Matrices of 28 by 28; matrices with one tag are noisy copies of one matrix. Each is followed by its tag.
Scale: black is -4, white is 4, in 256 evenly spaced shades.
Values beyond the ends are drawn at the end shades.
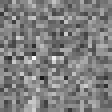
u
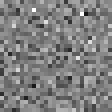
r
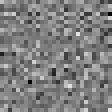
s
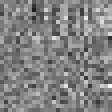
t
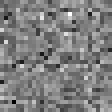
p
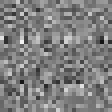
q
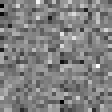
p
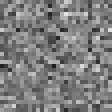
p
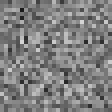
q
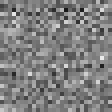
s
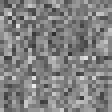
u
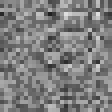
p
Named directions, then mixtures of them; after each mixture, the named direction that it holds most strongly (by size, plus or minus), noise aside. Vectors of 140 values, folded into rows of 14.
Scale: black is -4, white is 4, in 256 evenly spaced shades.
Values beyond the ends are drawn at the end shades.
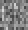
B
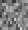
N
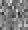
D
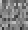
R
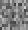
R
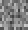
B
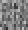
B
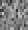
D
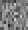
N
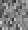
N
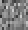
R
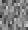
N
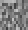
N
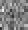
B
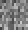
B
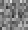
D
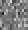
D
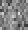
D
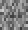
D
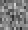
B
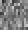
D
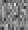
B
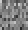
R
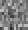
D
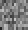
B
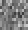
D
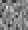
N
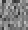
R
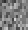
N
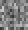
B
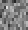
N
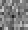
D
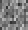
R
